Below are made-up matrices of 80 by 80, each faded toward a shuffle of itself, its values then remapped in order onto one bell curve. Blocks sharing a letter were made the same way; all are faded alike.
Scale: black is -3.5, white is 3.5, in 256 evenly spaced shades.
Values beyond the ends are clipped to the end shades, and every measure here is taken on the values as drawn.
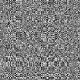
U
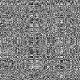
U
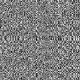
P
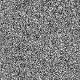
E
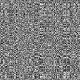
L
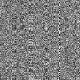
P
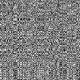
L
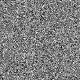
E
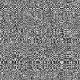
U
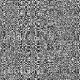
P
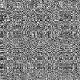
U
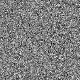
E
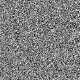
E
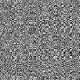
P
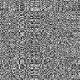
L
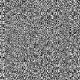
P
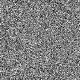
E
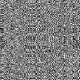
P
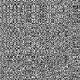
L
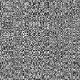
P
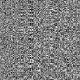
P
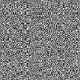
P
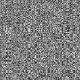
P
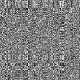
P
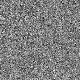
E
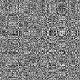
U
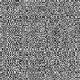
L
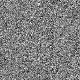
E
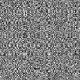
L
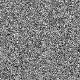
E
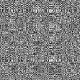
L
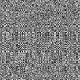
U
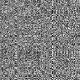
P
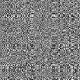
U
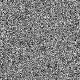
E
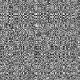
U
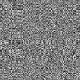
L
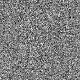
E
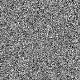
E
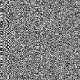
P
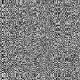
P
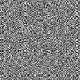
L
